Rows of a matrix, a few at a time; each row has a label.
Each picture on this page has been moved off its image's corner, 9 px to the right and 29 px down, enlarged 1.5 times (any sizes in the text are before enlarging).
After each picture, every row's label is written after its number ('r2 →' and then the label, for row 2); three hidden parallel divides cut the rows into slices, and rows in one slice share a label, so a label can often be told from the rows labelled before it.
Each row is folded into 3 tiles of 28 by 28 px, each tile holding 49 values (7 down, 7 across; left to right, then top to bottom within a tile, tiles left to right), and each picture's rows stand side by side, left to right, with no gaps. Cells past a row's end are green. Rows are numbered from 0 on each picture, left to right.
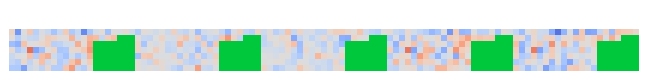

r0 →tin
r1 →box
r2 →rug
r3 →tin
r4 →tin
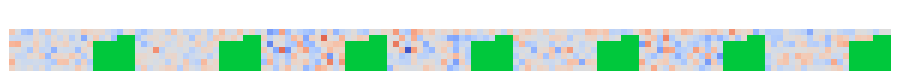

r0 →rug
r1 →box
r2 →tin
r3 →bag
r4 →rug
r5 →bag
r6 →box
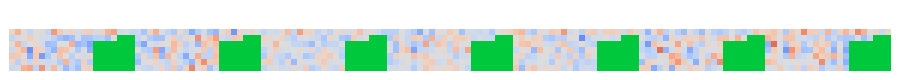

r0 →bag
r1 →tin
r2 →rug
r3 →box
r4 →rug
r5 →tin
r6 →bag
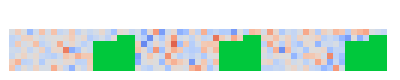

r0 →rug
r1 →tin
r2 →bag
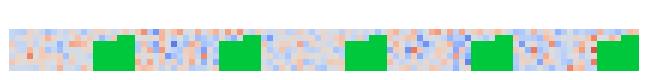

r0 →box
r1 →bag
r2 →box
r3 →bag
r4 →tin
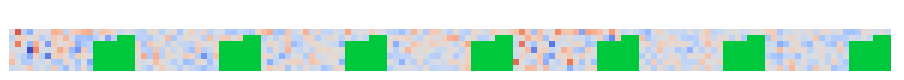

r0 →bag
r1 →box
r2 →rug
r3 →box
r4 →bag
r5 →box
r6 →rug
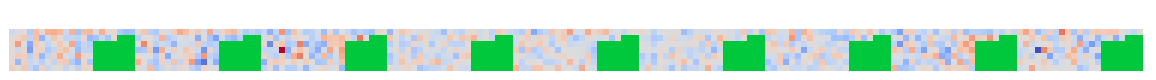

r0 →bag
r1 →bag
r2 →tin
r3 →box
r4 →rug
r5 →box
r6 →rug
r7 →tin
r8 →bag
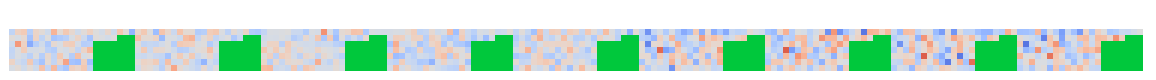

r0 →rug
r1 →rug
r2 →rug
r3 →rug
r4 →rug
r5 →tin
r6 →tin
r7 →tin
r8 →tin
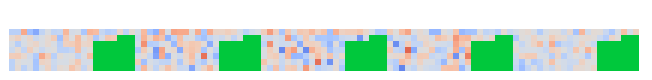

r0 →box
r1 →bag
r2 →bag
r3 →tin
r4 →box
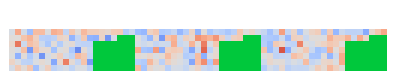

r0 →bag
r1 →tin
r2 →tin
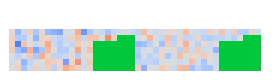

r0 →tin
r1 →rug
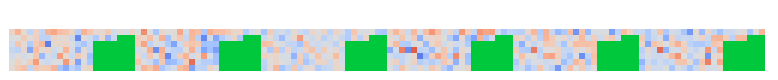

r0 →bag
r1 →bag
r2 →rug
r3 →bag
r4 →tin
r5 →tin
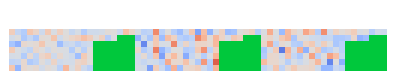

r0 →box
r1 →tin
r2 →bag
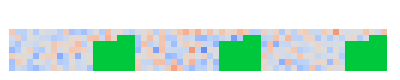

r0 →box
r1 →bag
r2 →rug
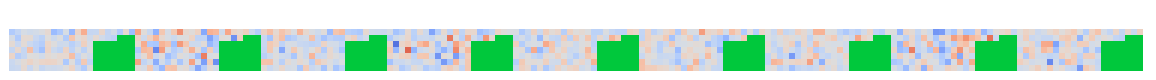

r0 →box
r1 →bag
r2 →rug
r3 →tin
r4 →box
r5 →rug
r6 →box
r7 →tin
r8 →rug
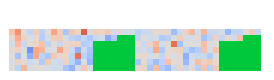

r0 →bag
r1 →box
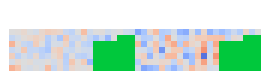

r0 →rug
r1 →tin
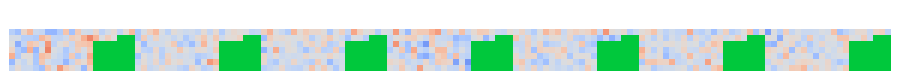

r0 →tin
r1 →box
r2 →rug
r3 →bag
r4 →rug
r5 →box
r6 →box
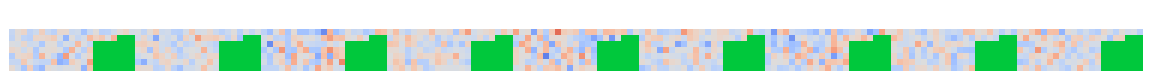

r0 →box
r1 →box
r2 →tin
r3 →rug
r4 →bag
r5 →rug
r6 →tin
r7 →rug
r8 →box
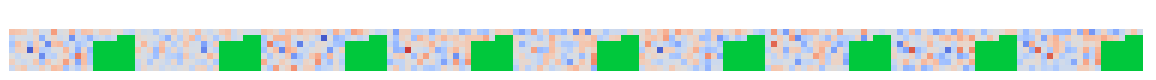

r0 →bag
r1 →rug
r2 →bag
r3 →tin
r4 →tin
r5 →bag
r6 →bag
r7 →tin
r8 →tin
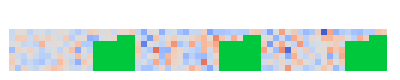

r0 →rug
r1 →tin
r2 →tin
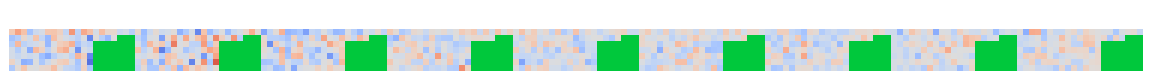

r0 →bag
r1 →tin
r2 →tin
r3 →rug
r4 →rug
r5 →rug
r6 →box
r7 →box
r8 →box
